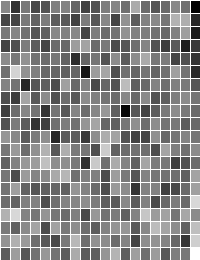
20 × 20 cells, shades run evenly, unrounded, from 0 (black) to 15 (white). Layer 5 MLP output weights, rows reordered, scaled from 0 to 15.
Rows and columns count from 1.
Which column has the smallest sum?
9
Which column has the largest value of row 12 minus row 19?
5
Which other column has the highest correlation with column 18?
19
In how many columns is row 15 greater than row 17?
5
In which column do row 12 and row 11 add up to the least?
6
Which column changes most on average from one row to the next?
2
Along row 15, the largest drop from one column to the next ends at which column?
14
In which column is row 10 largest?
10
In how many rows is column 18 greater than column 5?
11
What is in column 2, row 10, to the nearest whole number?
7
